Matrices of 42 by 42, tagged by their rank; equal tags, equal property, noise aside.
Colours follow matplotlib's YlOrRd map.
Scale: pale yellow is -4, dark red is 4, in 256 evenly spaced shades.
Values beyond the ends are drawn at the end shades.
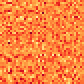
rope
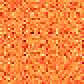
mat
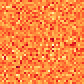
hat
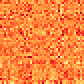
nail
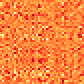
nail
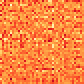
mat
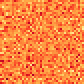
hat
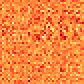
nail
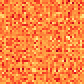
hat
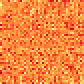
nail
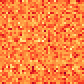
rope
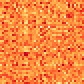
hat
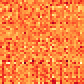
nail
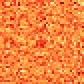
hat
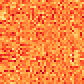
hat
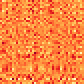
mat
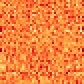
mat
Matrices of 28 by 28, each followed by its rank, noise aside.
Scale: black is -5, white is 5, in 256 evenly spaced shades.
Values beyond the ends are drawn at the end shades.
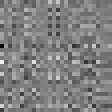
three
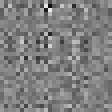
three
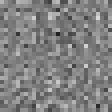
four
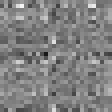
three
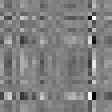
one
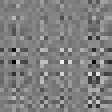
two
